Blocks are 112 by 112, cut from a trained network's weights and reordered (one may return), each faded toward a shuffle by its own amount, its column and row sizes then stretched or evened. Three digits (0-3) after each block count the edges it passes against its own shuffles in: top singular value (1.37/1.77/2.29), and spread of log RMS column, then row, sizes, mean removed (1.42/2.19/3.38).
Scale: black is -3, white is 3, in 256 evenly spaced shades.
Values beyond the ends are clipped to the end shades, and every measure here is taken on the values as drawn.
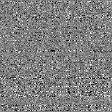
0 2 3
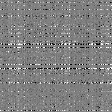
3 1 3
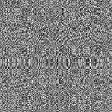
3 2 1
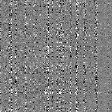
2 3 2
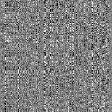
3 3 1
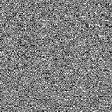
2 0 2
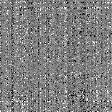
2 2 2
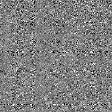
1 2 2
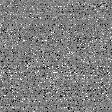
0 0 2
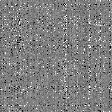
1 2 2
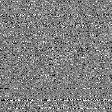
0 0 3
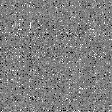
0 2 2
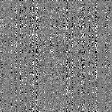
0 3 2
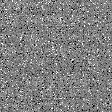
0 1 0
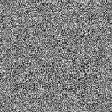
2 1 0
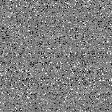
0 0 2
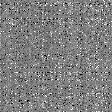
1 1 2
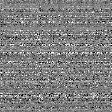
2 1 3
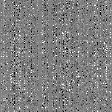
1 3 1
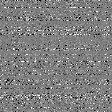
0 1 3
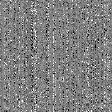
1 3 0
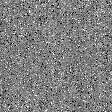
0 0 0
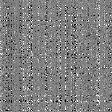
2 3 2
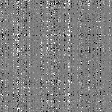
2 3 2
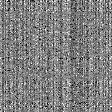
3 0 2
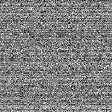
2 1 0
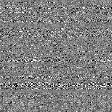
2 0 3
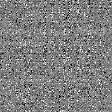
1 2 0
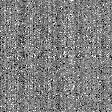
2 0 1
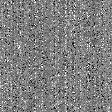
1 2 0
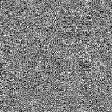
2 1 1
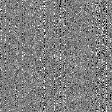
1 3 0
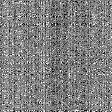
3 0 2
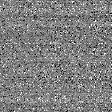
1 1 1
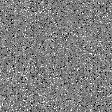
0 1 1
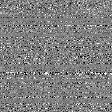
0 1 3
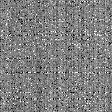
2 0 2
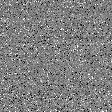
0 0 1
